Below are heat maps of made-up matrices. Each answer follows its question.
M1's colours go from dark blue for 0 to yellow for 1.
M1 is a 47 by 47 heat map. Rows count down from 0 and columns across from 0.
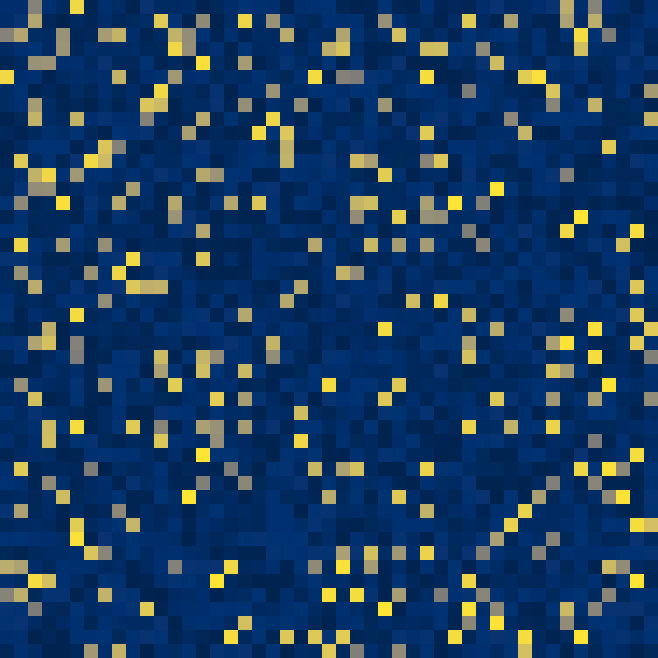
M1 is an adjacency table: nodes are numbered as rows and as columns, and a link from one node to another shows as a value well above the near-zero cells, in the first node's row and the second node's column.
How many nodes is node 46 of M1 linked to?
6
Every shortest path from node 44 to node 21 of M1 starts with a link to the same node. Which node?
node 17
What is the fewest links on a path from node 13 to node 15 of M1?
3
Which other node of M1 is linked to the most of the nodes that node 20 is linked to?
node 7
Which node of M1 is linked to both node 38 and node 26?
node 39
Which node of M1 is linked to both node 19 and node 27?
node 1
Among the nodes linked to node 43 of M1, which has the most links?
node 2
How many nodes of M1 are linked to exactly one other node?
1
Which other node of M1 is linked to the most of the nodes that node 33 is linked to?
node 40
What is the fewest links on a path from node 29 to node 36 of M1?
5
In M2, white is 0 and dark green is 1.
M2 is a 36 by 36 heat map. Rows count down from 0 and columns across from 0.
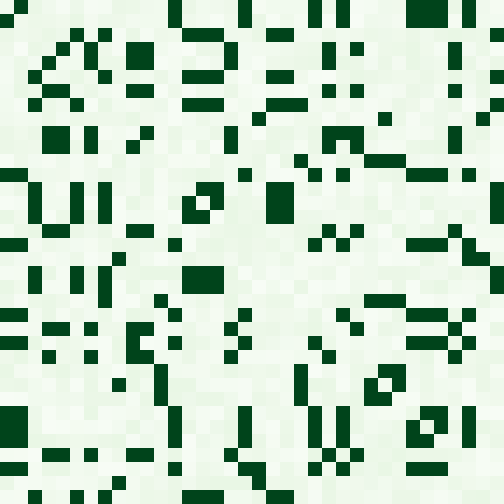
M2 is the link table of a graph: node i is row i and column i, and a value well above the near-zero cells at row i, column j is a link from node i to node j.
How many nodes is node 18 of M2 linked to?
3
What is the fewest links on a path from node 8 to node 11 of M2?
2
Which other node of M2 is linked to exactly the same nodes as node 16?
node 6
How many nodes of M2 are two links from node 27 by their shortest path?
3
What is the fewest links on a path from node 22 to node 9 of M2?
2
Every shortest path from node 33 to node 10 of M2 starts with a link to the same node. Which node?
node 24
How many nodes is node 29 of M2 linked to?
9
